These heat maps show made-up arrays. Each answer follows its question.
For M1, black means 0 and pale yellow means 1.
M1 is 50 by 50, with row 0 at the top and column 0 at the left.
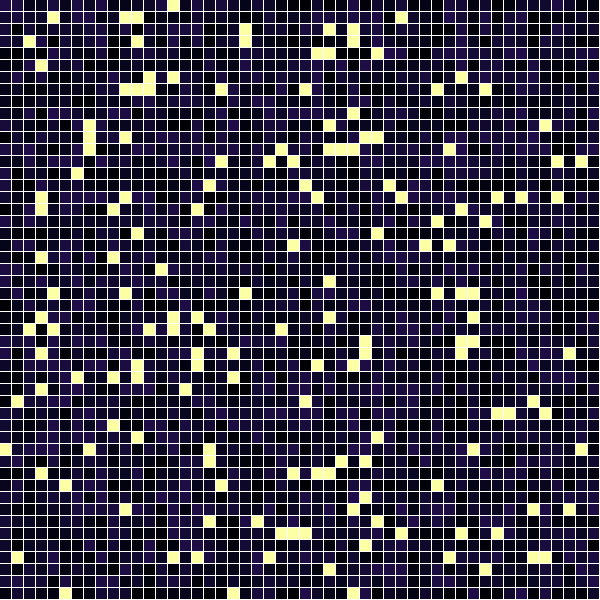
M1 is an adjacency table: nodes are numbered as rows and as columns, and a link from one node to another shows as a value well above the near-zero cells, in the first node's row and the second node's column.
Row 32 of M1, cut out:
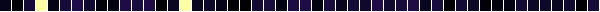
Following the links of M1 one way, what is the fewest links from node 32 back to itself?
2
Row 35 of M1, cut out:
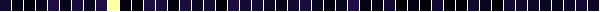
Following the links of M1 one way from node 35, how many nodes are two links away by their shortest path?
1
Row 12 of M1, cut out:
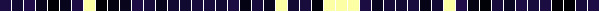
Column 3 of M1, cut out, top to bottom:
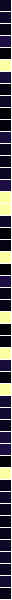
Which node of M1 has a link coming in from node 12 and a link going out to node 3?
node 29
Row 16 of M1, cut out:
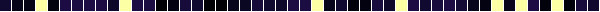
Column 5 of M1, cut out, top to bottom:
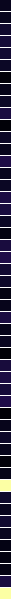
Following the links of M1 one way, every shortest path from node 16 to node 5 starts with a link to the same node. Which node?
node 10
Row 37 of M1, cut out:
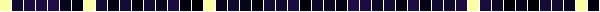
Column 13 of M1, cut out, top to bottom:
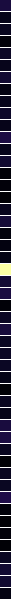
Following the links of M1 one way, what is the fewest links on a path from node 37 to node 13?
5
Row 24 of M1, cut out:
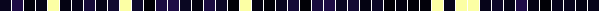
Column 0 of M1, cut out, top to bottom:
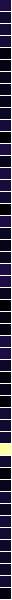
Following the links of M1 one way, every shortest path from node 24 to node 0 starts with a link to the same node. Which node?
node 20
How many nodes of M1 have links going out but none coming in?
2
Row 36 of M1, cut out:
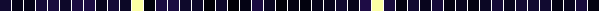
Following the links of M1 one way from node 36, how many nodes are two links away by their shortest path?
6
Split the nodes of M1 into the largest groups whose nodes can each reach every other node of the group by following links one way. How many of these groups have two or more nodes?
2
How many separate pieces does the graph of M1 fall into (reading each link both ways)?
2
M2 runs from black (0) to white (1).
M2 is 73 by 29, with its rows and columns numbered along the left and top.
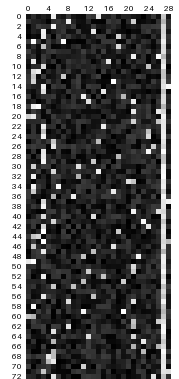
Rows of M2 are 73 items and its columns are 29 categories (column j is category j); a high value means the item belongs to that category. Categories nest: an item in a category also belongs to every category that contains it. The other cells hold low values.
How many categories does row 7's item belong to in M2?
1
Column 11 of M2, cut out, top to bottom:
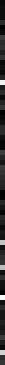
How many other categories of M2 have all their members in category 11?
2
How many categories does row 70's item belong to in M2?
2
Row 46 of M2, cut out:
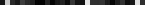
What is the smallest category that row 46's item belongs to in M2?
17
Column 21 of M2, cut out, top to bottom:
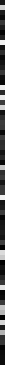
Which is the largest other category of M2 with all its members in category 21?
26
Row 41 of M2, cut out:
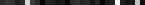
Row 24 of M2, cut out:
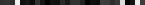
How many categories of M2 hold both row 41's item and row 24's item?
1
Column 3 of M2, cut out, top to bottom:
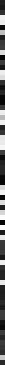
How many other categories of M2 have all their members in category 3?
5
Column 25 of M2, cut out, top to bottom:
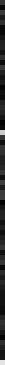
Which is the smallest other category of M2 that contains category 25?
5
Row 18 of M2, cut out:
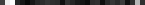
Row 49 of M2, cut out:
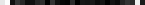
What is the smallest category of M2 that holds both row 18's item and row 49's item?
1
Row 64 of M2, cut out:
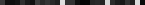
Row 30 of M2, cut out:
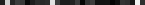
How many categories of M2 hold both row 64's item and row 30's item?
1
